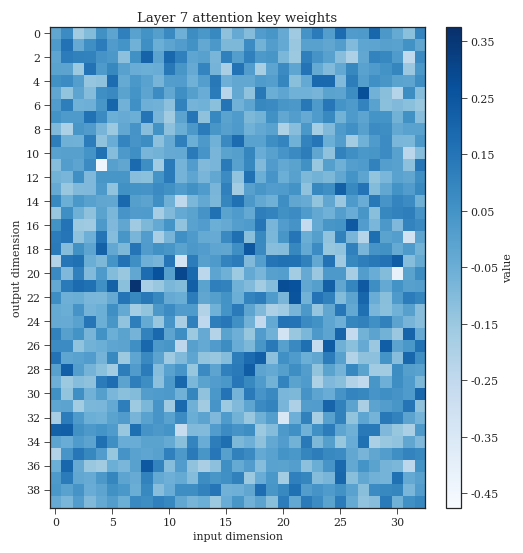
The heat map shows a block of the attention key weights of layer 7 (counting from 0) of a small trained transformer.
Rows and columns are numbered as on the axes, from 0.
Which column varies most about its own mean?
11
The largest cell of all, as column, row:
7, 21
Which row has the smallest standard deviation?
1
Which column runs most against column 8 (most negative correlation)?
26
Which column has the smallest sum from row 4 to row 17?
9
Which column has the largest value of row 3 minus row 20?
30
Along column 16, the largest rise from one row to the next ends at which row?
14
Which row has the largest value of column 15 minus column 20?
32
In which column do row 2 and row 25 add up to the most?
8
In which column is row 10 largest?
4
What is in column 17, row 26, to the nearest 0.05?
-0.1
